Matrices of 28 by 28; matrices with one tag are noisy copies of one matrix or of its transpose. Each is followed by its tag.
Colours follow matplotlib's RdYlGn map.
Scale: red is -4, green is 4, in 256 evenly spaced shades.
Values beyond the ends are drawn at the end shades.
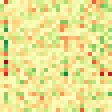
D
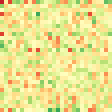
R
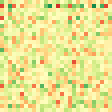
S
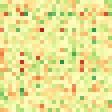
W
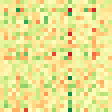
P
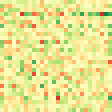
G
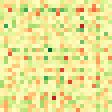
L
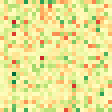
G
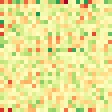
R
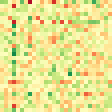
W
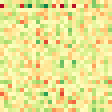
D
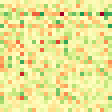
G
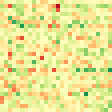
P
